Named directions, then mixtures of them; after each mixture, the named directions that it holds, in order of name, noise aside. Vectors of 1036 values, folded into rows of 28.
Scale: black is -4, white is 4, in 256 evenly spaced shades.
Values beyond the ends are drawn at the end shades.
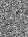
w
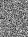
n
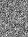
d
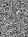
w.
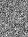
d.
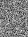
d, n.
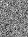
d, w.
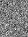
d, w.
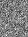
d.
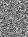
n, w.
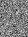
n, w.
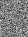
n, w.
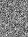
d.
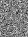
w.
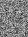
d, w.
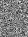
n, w.
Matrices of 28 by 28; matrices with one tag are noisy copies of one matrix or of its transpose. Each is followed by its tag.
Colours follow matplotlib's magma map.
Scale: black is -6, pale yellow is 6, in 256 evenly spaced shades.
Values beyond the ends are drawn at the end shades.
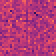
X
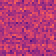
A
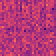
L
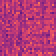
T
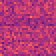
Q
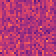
L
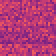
X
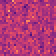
A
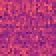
X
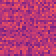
L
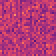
L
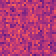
A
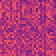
L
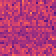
X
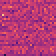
L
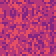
A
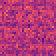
A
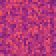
A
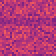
Q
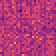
L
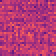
T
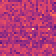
X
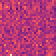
L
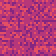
L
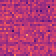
T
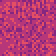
L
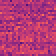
T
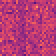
Q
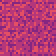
L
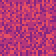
L
